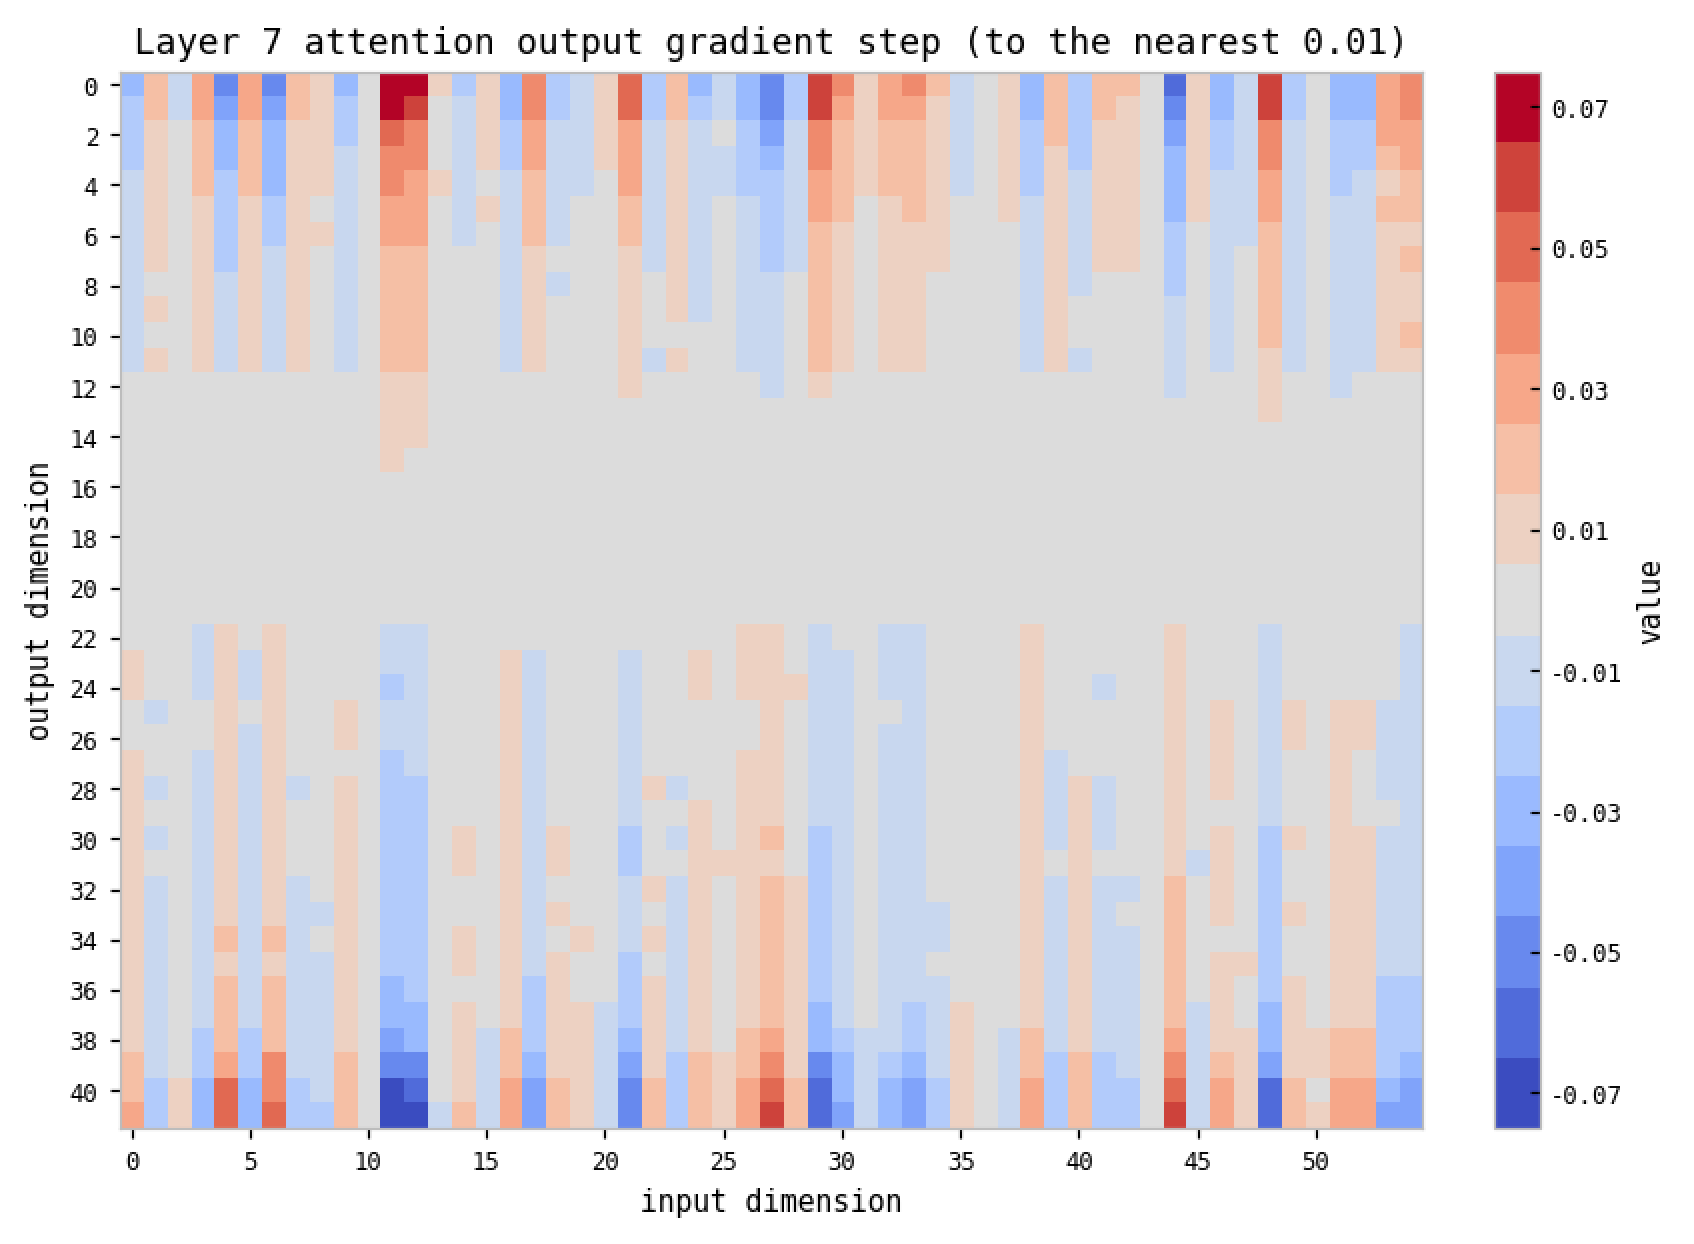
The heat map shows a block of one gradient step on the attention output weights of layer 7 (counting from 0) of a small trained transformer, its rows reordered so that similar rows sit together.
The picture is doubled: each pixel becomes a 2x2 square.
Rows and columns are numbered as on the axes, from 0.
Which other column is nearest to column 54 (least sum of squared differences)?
17
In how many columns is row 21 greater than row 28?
18
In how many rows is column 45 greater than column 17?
18
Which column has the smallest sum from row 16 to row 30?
11
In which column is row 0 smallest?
44
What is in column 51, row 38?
0.02
